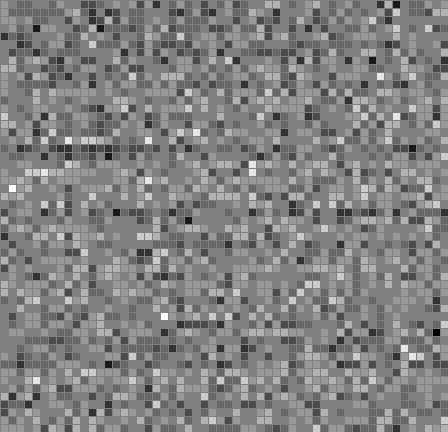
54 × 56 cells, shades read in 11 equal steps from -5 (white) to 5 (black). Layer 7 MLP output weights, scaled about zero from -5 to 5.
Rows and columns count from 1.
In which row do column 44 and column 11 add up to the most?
8
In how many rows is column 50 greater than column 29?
20
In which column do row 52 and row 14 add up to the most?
12
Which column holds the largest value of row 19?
52
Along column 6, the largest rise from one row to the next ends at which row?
27
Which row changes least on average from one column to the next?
43
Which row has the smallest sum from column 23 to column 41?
21
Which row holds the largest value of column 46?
11
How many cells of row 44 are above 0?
28
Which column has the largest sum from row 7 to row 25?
36
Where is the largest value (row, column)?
42, 55
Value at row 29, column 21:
2
